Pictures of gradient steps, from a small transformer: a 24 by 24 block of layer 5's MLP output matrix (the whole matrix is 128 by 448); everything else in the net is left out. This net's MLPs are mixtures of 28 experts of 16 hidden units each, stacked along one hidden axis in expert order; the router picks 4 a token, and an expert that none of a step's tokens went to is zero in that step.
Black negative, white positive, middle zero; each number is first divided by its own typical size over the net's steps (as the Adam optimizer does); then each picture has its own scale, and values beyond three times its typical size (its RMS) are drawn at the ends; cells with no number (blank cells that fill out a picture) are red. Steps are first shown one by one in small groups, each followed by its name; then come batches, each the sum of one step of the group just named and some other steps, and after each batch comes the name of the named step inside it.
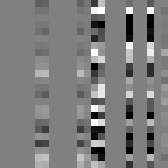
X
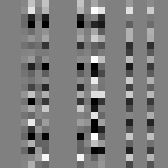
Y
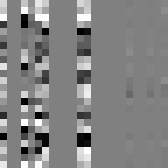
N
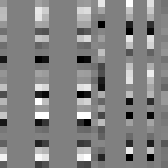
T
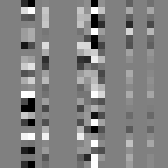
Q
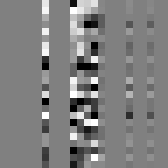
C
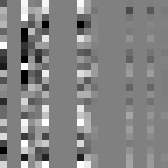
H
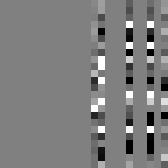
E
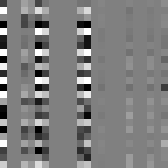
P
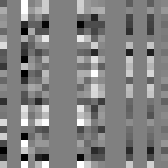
H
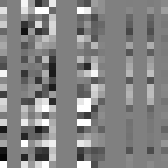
H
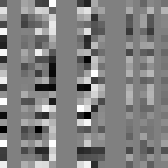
P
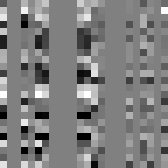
N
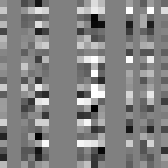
Q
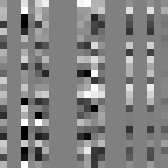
N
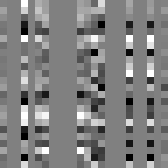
T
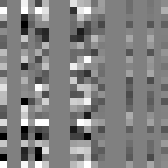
N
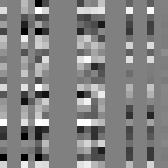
X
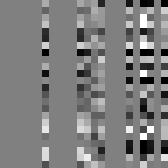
E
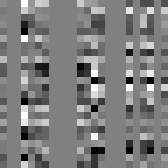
Y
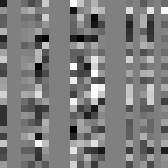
Q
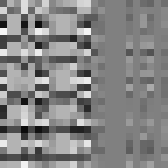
P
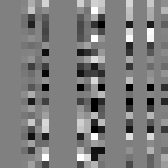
Y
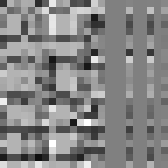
C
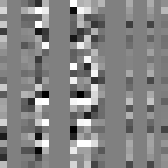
Q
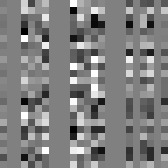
Q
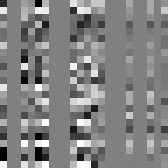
H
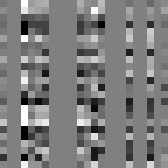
Y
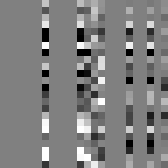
E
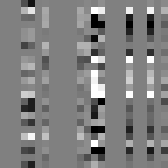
Q
